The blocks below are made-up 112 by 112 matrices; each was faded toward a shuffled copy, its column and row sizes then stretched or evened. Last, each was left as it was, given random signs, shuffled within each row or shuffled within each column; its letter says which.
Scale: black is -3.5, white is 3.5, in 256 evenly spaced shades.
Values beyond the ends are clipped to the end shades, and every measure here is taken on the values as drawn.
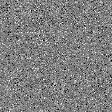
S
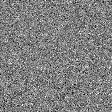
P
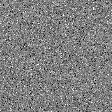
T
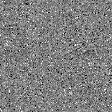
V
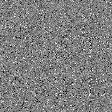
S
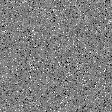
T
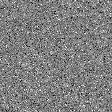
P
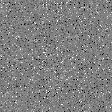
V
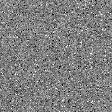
V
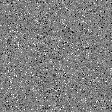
S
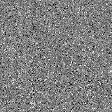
V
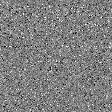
P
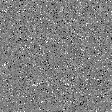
S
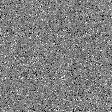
P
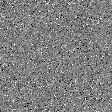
P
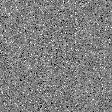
T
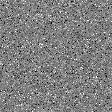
P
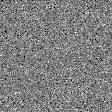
P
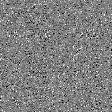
V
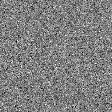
T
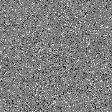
T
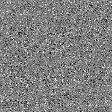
V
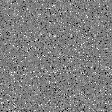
V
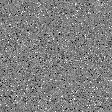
P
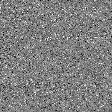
P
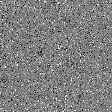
T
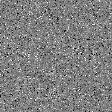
S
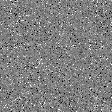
S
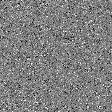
P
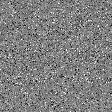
P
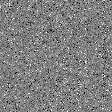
T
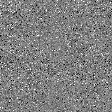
S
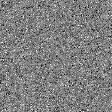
S
